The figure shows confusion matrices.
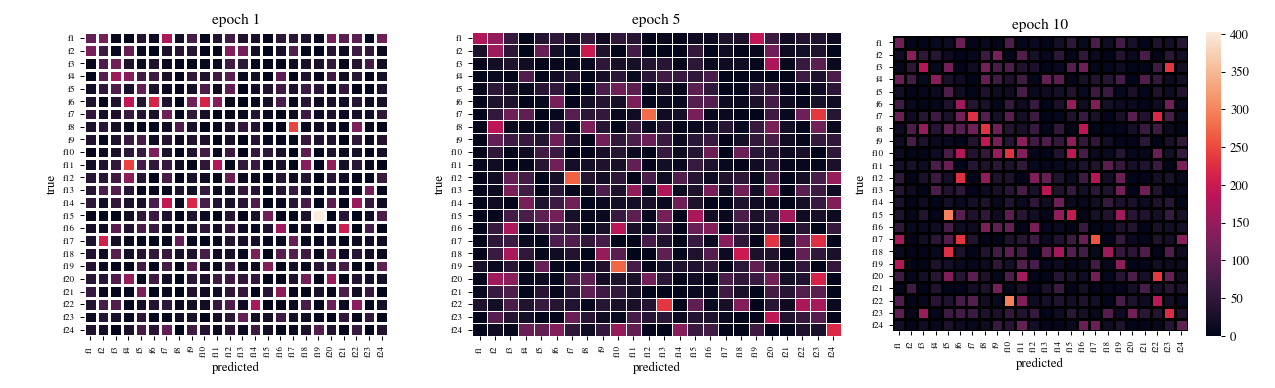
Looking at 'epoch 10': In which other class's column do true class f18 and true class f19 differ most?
f5
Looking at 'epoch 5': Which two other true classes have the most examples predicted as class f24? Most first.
f12, f14
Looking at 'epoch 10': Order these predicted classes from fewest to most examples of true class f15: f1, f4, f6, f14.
f4, f1, f6, f14
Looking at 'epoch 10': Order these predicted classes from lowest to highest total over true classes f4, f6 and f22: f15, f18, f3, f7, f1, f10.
f3, f18, f7, f15, f1, f10
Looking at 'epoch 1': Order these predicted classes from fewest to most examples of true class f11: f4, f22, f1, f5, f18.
f1, f22, f5, f18, f4
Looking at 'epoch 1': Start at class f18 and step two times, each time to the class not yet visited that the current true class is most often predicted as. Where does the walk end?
f9
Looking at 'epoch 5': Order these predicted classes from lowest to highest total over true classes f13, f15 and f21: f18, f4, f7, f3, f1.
f1, f7, f4, f18, f3
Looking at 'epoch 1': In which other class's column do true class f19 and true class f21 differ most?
f16
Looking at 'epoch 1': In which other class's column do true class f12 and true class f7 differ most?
f4
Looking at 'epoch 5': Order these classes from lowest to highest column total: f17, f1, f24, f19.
f1, f17, f19, f24
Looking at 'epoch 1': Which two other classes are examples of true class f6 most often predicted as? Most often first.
f10, f4
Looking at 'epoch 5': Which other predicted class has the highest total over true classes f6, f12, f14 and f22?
f7
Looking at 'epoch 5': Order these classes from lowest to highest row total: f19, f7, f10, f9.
f10, f19, f9, f7
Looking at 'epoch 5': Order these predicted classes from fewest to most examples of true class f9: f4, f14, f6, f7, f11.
f14, f7, f4, f11, f6
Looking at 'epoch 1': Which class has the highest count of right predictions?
f6
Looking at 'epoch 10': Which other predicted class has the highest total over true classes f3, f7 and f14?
f23
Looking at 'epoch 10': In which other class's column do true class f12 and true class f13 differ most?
f6
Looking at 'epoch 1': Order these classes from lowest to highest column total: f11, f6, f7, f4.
f11, f6, f7, f4
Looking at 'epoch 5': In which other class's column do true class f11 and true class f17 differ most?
f23
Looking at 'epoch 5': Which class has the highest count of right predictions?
f24
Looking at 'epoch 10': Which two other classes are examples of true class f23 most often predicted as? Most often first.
f3, f20
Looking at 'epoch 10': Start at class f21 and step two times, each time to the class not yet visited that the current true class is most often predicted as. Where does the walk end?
f8
